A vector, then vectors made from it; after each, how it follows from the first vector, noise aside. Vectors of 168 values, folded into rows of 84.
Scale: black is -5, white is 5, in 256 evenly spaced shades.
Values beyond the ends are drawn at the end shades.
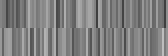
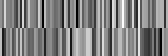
reversed, scaled up.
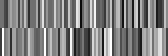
reversed, negated, scaled up.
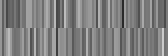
copied.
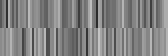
sign-scrambled.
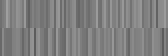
negated, shrunk.
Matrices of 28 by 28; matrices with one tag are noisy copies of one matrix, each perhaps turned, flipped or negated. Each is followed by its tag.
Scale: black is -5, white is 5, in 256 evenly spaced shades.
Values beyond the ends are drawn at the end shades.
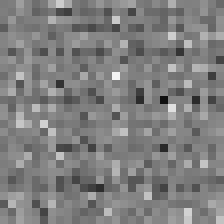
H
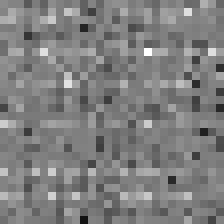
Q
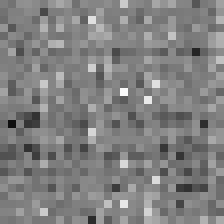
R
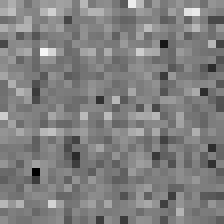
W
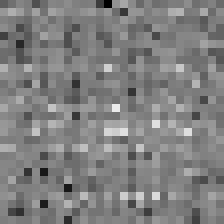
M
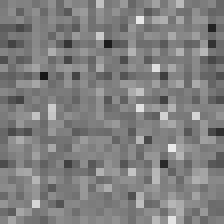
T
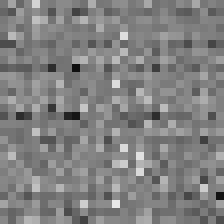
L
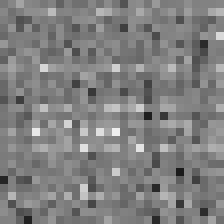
M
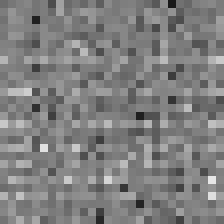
T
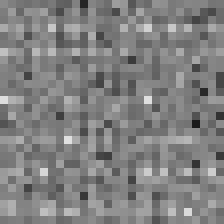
Q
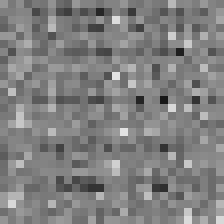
H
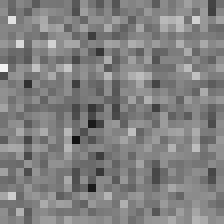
M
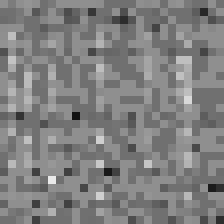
H
